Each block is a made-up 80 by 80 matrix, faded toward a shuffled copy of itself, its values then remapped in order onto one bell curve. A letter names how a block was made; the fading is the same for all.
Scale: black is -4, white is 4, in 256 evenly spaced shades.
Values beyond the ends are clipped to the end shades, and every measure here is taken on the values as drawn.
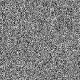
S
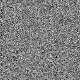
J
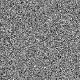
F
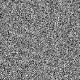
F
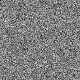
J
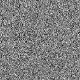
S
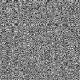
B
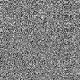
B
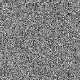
S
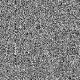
S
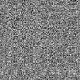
B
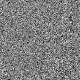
J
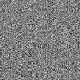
B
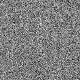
J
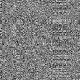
B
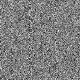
J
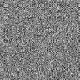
B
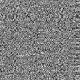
B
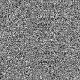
S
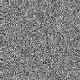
S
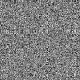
S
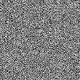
S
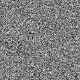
F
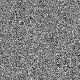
F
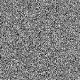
F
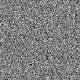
S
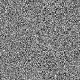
S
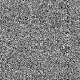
S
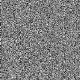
F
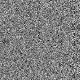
J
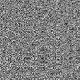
B
